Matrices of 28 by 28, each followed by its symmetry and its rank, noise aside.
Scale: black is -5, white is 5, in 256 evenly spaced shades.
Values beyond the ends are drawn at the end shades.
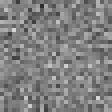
no symmetry, rank eight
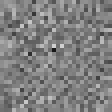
no symmetry, rank eight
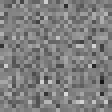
antisymmetric, rank six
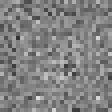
symmetric, rank eight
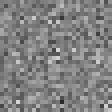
no symmetry, rank seven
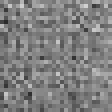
antisymmetric, rank six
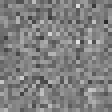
no symmetry, rank six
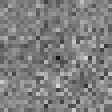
symmetric, rank six
